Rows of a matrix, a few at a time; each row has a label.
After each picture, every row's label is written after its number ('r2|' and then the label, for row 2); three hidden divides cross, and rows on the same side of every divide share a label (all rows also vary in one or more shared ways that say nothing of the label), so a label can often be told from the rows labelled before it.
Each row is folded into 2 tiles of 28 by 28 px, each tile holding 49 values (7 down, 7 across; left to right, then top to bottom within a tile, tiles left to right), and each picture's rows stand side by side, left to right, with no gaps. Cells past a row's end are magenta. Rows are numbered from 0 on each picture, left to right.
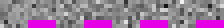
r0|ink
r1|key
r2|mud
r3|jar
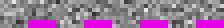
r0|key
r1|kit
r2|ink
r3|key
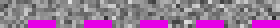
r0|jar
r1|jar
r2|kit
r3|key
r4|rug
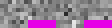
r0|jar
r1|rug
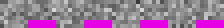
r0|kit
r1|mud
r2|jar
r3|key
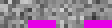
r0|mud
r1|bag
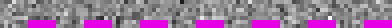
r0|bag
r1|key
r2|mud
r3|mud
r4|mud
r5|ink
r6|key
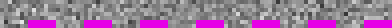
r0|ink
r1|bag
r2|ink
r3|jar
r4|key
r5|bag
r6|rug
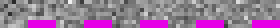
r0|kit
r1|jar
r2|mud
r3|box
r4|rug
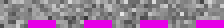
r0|rug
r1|box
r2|key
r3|box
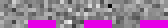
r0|jar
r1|mud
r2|mud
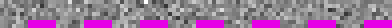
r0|bag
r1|key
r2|bag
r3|mud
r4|mud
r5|jar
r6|kit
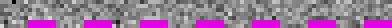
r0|mud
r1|kit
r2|box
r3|bag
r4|kit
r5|ink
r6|key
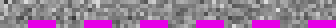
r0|mud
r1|box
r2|box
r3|rug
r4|box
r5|box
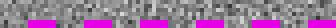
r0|mud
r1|box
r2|key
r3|box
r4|bag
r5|bag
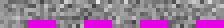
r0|bag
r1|box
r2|jar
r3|box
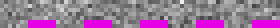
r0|box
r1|ink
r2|kit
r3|key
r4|ink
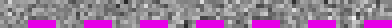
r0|ink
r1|ink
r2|kit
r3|ink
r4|key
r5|mud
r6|bag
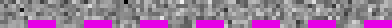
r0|kit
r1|rug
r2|mud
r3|key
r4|ink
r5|ink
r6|kit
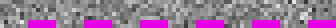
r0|ink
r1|ink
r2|rug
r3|ink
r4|box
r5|jar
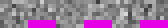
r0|box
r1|kit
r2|key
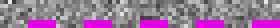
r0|mud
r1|key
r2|ink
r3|kit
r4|box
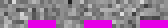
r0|jar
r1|mud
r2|ink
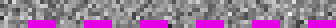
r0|jar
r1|rug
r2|ink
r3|kit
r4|box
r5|key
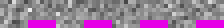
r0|jar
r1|jar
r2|kit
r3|box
